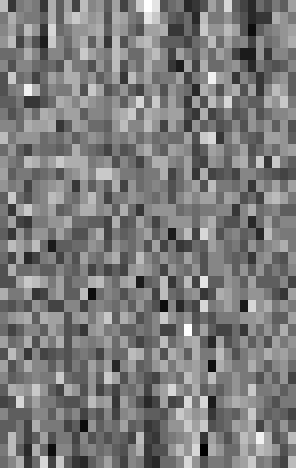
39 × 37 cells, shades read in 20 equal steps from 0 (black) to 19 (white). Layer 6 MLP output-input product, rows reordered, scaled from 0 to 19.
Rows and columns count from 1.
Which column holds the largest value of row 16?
27
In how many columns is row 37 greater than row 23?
22
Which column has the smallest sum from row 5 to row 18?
25
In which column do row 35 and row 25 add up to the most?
32
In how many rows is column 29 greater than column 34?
18
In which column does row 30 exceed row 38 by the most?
26
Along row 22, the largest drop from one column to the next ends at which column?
4
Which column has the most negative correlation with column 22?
13
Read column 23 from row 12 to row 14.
8 11 9
